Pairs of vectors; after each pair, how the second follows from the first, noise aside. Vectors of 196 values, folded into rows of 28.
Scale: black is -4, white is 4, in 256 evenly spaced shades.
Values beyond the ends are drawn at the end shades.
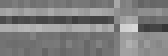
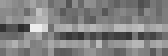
reversed.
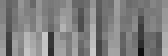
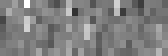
reversed, negated, partly zeroed.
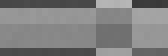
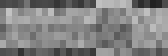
copied.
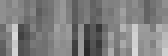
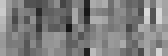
wrapped around, negated.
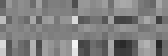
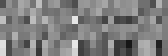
copied.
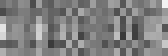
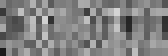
reversed, negated.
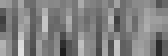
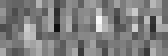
wrapped around, negated.
